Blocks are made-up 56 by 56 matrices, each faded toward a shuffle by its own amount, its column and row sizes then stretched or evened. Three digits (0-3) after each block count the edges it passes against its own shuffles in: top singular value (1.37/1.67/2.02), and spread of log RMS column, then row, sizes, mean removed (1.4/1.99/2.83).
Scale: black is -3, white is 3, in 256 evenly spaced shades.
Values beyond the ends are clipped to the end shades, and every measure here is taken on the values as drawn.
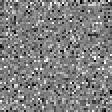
2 0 1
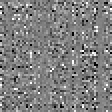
0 3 1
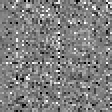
2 2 1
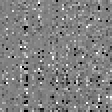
2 2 1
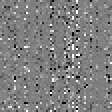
0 3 1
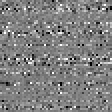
0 1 3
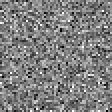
1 0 1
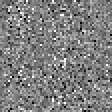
0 2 0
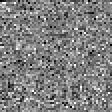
1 0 1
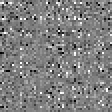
0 2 2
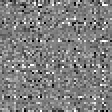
0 2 3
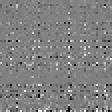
1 2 3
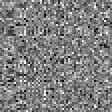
3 1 0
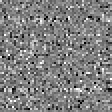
2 0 2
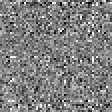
1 1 2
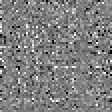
0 2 2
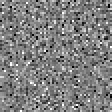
1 1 0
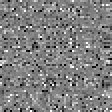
2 0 2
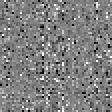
2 2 0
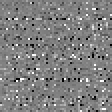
0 1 3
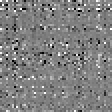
1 2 3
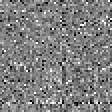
2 0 2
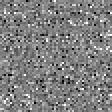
1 0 2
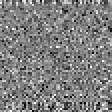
3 0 2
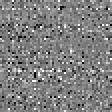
1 2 2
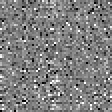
2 1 0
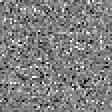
0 0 1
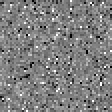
0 1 0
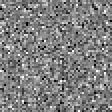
0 0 0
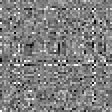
3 2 2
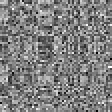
3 0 1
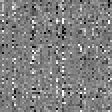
1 3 1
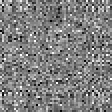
3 2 1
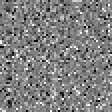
2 0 0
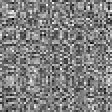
3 2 0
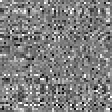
3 0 2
